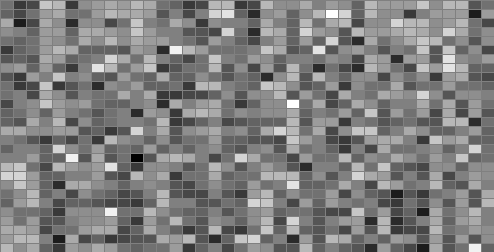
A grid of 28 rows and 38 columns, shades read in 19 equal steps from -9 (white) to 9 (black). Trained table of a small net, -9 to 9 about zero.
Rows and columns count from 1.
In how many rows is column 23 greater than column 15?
6
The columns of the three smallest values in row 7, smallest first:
35, 9, 17
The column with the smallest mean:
21
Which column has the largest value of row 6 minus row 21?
23
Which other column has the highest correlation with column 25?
5
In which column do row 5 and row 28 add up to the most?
28
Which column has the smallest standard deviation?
7
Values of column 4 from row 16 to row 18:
5 2 2
